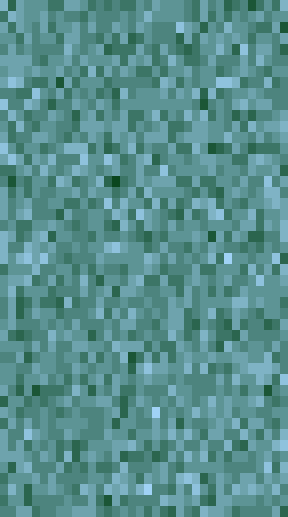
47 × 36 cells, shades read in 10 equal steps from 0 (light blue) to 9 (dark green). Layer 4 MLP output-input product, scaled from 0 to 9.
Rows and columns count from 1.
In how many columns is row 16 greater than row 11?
13
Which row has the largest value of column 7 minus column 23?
3
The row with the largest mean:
36
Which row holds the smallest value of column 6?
24
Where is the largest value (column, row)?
15, 17
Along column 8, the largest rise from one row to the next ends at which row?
8
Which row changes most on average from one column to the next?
45
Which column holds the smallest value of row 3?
23
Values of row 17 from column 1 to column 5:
5 8 5 6 4
